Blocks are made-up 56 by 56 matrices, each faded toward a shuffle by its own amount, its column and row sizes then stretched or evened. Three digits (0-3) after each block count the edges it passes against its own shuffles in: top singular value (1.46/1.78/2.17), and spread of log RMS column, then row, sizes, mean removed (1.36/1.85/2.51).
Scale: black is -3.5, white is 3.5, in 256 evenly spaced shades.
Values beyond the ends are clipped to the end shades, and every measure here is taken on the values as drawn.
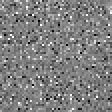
0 0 2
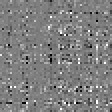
1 3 3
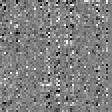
0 3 1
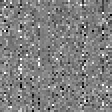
0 3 0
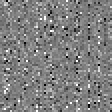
0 3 0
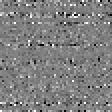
0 0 3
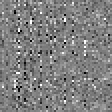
0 3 1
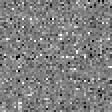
1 1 2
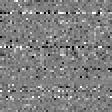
2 0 3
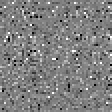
1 1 2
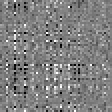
3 3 2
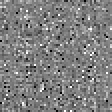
1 2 1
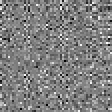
3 2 1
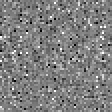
0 2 0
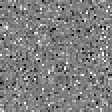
1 0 0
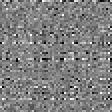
3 1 3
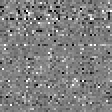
1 1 3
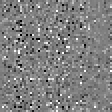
0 3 1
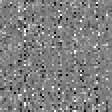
1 3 1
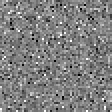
0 0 0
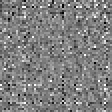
2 2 2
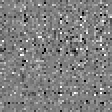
0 2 2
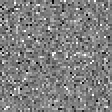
1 0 1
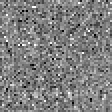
0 0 0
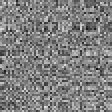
3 0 1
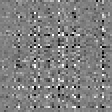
3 3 3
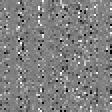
0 3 0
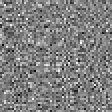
3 0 0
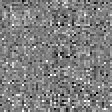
2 1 1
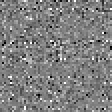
0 2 2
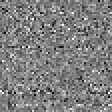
1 0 2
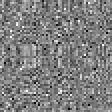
3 1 0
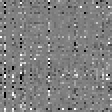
1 3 2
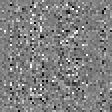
0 3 1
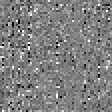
0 3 1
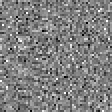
2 0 0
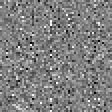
0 2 0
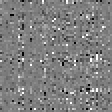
1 3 2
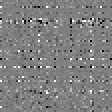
1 2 3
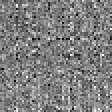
2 2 1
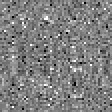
2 1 1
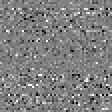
1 0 3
